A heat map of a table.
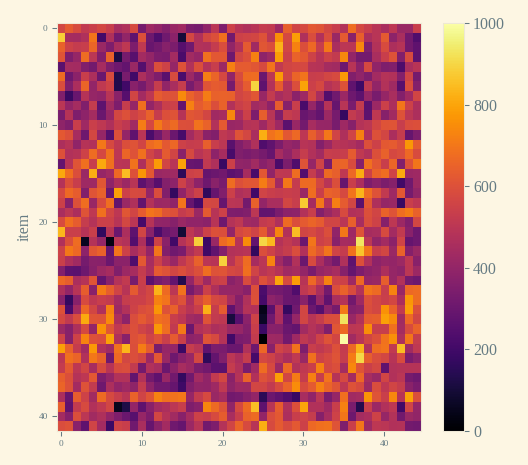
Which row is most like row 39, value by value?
6
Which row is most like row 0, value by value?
20
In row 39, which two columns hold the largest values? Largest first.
24, 30
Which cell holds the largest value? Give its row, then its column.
32, 35
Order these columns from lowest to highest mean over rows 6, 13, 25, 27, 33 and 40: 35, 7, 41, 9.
7, 9, 41, 35
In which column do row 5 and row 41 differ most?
25
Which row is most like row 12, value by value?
19
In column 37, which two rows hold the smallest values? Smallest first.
39, 6
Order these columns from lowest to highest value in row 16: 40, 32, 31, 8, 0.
40, 8, 0, 32, 31
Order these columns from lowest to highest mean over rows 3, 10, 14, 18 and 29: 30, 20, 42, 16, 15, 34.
42, 16, 20, 34, 15, 30
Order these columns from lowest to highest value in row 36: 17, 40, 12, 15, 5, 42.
15, 12, 5, 17, 42, 40
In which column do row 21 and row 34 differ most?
5
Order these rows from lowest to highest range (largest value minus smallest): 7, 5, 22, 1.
7, 5, 1, 22
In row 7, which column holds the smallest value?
1
